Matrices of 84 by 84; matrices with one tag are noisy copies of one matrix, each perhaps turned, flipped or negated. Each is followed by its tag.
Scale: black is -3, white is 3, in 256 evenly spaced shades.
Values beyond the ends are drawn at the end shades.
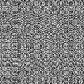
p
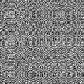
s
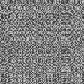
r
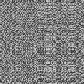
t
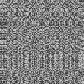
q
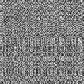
t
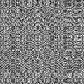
p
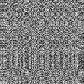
q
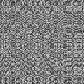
p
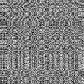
q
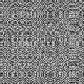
s
